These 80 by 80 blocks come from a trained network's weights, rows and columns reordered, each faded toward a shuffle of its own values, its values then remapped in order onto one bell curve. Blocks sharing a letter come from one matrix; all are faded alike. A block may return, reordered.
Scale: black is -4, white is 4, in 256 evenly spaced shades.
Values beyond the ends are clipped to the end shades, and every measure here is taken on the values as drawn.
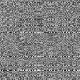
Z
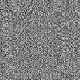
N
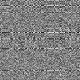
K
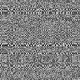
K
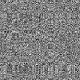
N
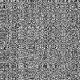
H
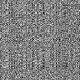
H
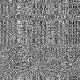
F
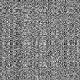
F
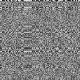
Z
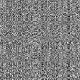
H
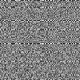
K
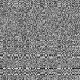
Z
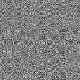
N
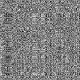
H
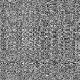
F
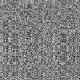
F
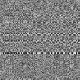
K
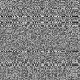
K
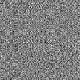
N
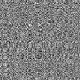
N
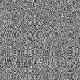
N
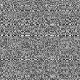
Z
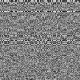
Z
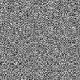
N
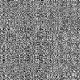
F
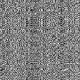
H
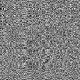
N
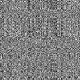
H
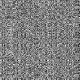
F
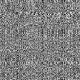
F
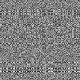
Z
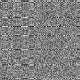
K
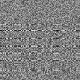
K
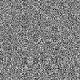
N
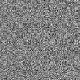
N
